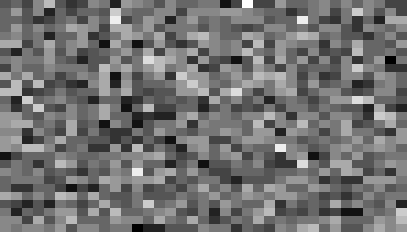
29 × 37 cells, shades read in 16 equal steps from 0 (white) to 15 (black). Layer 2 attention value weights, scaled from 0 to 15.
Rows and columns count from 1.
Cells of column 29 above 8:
14
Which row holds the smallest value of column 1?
12
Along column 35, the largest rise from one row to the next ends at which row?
16
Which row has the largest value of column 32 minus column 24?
27
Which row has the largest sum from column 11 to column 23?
29
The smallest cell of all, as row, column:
1, 23
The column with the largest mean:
8
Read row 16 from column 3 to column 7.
5 9 8 10 5
